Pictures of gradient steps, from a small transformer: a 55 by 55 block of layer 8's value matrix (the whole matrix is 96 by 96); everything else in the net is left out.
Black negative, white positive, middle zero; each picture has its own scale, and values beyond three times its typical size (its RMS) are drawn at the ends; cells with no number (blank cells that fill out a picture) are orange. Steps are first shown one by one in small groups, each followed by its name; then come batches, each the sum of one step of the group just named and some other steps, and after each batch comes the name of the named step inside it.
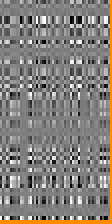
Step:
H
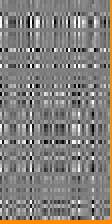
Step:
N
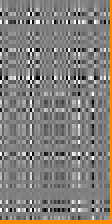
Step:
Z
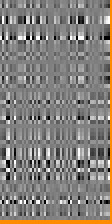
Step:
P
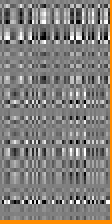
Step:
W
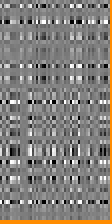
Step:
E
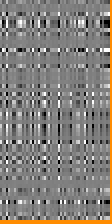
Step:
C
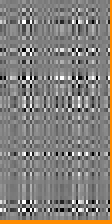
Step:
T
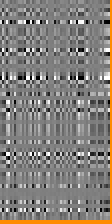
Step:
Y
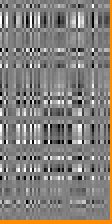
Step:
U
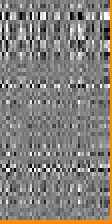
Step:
P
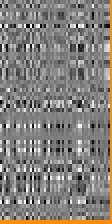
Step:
U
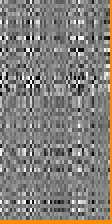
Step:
Z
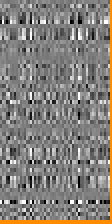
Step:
E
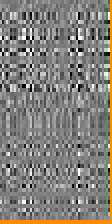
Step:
Y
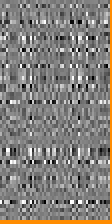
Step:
E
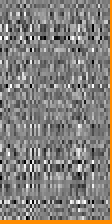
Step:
W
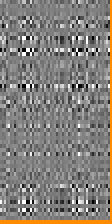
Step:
T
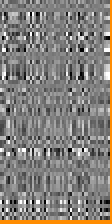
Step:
Y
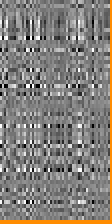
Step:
U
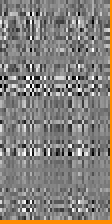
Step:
T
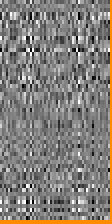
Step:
Z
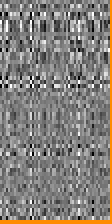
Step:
Z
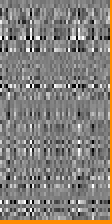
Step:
P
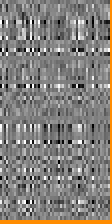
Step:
U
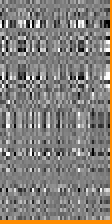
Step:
Y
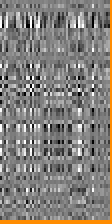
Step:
U
